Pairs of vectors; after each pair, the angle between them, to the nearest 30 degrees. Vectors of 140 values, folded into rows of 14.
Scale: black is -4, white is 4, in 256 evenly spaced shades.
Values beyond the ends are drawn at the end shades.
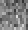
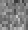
30 degrees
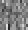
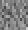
60 degrees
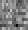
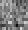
30 degrees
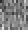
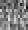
60 degrees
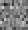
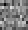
30 degrees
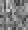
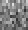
90 degrees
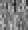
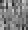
60 degrees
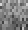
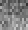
150 degrees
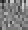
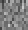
30 degrees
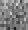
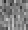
120 degrees
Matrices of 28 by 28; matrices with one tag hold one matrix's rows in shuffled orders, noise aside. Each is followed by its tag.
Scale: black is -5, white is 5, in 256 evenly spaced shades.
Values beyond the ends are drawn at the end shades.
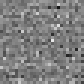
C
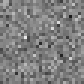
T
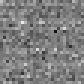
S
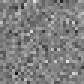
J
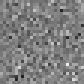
J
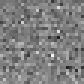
C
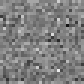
C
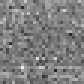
S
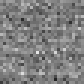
S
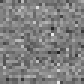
C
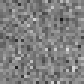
J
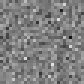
T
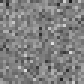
T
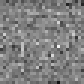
C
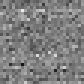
S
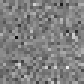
J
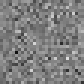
J
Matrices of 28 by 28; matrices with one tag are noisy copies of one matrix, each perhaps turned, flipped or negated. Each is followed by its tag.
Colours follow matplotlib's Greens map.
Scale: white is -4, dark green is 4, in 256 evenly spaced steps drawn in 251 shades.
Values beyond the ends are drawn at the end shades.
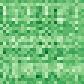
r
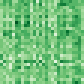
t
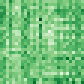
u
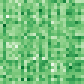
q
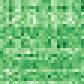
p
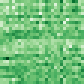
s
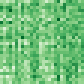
s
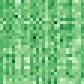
t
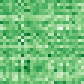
t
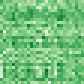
r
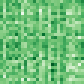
q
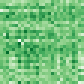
u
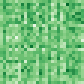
q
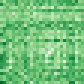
u
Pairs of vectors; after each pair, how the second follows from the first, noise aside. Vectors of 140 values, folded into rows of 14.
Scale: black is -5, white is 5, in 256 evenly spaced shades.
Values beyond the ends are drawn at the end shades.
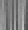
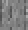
wrapped around, partly zeroed.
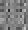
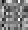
reversed, negated, scaled up.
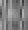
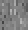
wrapped around, partly zeroed.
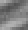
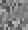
sign-scrambled.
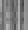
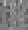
wrapped around, partly zeroed.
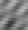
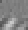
negated, partly zeroed.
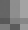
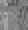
reversed, partly zeroed.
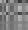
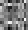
wrapped around, negated, scaled up.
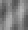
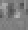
wrapped around, partly zeroed.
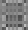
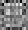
reversed, negated, scaled up.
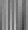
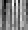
reversed, scaled up.
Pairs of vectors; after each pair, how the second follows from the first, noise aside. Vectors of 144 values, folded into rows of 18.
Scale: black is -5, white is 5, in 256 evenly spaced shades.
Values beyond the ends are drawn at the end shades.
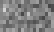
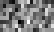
wrapped around, scaled up.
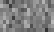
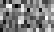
wrapped around, scaled up.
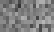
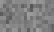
wrapped around, shrunk.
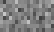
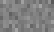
wrapped around, shrunk.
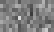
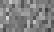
shuffled.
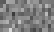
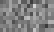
shuffled.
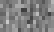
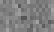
wrapped around, shrunk.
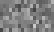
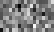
scaled up.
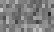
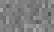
shrunk.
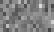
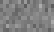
shrunk.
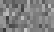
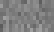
wrapped around, shrunk.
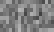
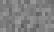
wrapped around, shrunk.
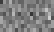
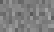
shrunk.
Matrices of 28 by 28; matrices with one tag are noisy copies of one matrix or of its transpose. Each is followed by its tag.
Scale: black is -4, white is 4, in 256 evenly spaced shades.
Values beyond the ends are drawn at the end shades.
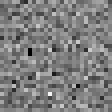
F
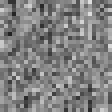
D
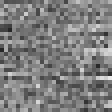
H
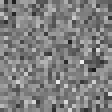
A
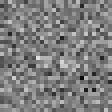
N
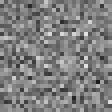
N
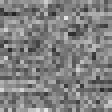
D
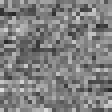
D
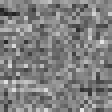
D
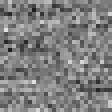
D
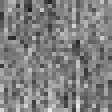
H
